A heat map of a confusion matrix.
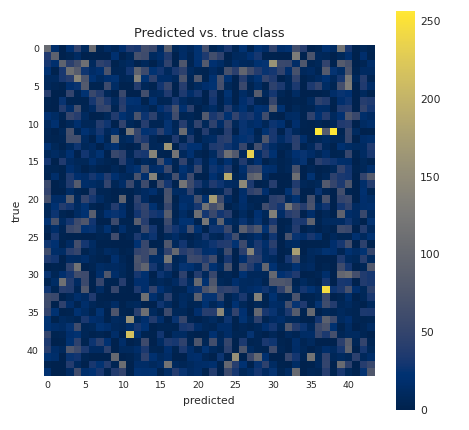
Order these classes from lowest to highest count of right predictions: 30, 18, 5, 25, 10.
10, 25, 5, 30, 18
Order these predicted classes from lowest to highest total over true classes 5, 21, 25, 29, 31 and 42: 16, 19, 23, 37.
19, 37, 23, 16
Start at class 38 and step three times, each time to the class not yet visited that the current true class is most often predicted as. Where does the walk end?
37
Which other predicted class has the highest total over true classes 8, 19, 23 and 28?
16
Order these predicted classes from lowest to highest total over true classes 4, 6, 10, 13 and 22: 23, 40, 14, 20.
14, 23, 40, 20
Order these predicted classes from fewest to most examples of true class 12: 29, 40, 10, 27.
10, 27, 40, 29
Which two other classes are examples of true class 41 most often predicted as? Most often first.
25, 35
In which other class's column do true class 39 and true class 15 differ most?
40
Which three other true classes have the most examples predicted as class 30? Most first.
2, 22, 8
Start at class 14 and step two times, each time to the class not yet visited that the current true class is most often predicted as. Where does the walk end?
33
